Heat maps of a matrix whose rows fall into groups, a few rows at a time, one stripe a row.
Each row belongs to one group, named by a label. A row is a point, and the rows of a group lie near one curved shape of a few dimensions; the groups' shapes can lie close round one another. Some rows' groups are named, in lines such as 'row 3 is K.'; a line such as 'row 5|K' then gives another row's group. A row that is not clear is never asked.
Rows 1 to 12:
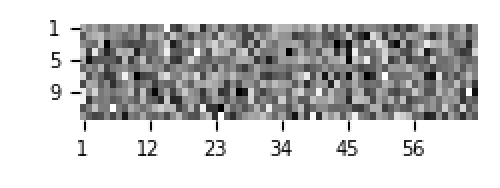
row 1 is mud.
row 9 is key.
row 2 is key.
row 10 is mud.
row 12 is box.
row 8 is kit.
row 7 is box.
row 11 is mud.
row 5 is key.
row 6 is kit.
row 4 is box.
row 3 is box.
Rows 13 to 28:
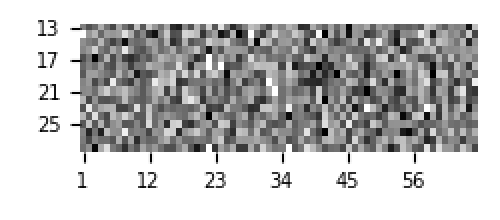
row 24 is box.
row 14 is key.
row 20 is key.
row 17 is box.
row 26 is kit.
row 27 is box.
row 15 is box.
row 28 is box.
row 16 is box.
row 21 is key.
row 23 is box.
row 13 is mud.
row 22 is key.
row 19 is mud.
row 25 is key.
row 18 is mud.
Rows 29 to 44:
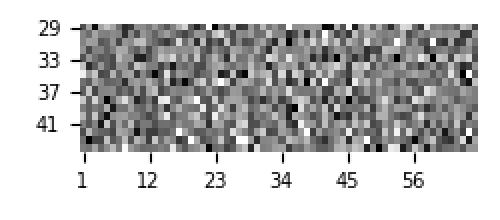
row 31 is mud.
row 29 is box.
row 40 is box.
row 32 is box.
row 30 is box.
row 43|key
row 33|mud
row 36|box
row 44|box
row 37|box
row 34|mud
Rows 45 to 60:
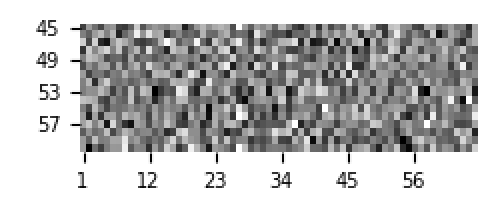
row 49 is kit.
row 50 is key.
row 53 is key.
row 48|key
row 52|box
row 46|mud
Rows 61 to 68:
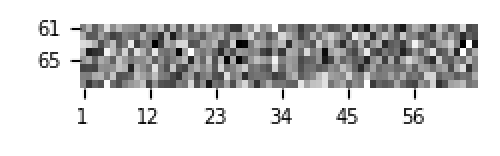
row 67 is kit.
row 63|key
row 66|key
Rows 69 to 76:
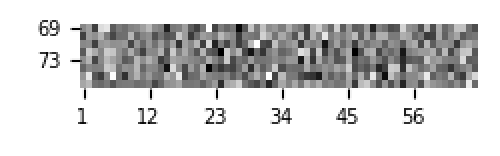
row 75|key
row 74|box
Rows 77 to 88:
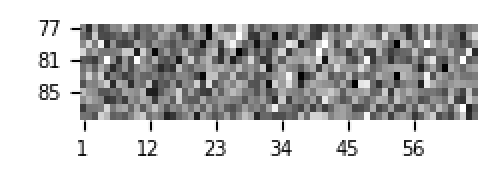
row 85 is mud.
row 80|key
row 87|key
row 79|kit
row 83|kit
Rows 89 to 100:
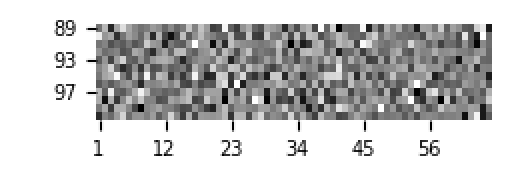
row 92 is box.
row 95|key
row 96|box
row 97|box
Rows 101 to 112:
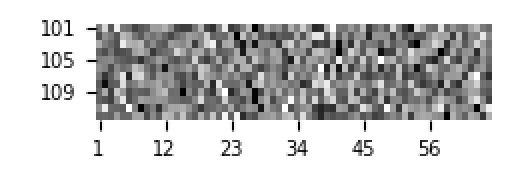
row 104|box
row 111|key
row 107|key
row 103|key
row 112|mud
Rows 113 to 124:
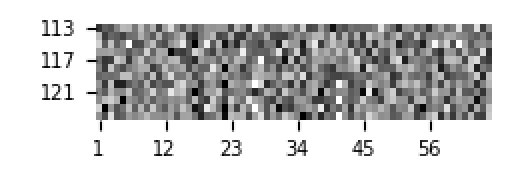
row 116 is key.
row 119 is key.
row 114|key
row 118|box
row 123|kit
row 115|mud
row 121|mud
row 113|key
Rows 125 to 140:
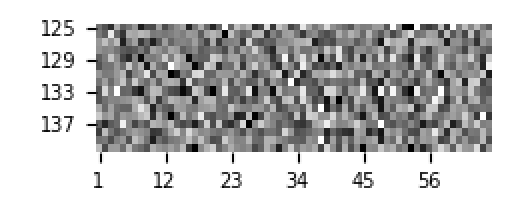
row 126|box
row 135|box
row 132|key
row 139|box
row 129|box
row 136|key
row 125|box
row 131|key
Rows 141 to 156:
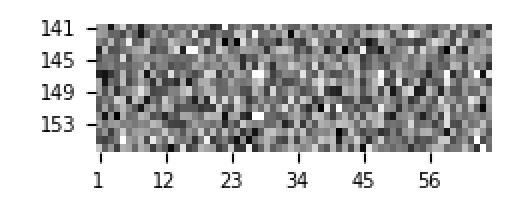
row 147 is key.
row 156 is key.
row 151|box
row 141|box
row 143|mud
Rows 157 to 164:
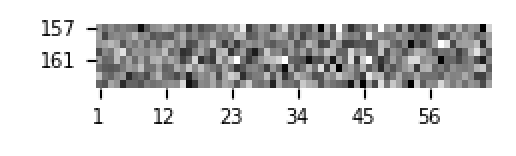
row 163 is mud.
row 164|box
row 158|box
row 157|box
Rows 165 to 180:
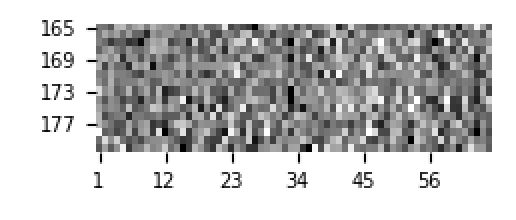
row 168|box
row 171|box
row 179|kit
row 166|kit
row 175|mud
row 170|box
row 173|mud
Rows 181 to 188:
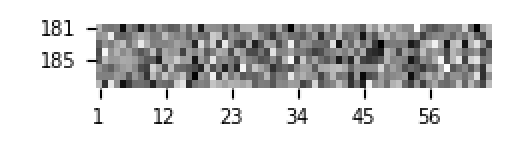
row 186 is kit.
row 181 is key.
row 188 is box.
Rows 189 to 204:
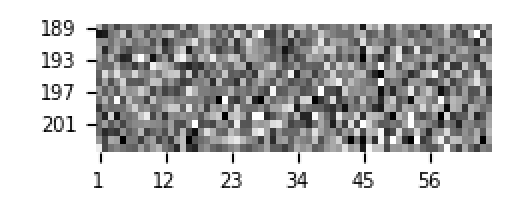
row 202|key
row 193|box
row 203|box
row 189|key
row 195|key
